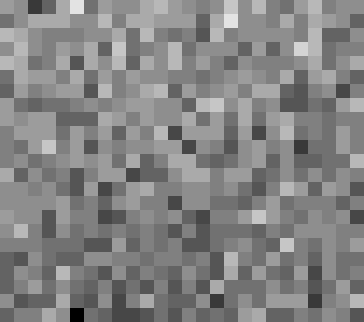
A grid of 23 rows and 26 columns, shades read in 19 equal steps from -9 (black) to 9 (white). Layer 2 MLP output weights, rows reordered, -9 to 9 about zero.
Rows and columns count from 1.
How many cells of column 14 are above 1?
6
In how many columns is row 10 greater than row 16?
14
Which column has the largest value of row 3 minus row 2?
1
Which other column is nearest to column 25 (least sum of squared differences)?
18
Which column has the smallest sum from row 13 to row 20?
8
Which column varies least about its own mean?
24
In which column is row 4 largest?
22
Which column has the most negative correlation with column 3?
26
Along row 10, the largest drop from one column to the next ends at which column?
13
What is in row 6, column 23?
2
